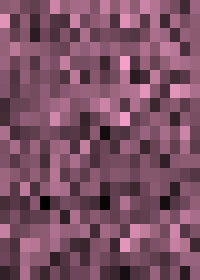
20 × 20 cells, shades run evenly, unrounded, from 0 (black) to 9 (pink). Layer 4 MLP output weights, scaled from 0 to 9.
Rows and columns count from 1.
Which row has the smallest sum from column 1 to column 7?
15
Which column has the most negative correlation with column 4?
20
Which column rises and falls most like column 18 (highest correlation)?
14
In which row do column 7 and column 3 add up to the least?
16
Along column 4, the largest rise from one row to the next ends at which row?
4
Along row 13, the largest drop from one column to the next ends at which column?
7
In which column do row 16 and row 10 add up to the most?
19
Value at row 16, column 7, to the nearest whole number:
2
